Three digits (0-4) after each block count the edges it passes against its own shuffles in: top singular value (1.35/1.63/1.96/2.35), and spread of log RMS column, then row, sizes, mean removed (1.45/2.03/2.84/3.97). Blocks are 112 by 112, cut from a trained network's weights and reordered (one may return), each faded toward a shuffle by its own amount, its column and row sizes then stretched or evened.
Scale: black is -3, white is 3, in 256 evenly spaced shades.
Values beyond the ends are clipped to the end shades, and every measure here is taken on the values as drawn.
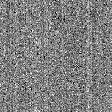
2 0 0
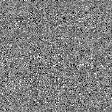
0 1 2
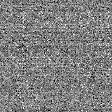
2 1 0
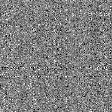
1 2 2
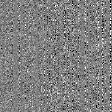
1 4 0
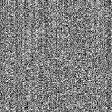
3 1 1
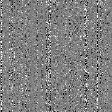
1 4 1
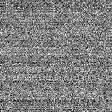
3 0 1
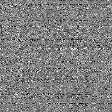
2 1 3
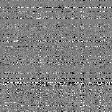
1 2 4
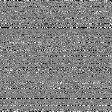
2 0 4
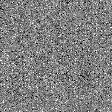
0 0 1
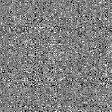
2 2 2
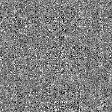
1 2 2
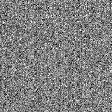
1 1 0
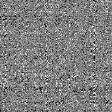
1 3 1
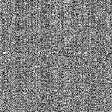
3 0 2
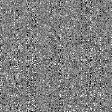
0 3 1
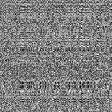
4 1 1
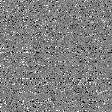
2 1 3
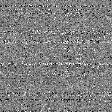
1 1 3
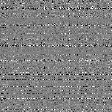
2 2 4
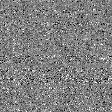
0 0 3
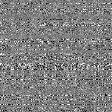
1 1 4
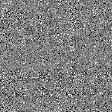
0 2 2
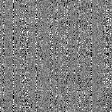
1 4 1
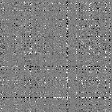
2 3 3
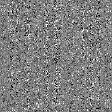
1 3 1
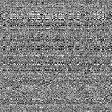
4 1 3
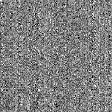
2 2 0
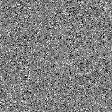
2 1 0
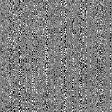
3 4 0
